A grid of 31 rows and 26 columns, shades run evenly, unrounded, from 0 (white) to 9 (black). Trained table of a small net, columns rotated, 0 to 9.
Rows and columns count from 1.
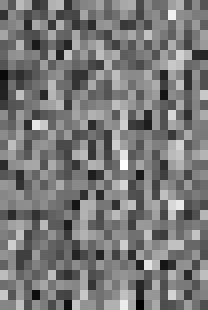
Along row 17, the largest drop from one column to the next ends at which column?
16
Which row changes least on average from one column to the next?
7
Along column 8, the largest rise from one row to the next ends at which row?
2
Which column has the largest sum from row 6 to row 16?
1
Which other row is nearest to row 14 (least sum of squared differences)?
4
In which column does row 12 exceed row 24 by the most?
19
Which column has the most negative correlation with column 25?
9
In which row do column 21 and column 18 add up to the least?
26
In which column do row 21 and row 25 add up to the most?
10
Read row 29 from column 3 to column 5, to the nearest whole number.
4 6 4
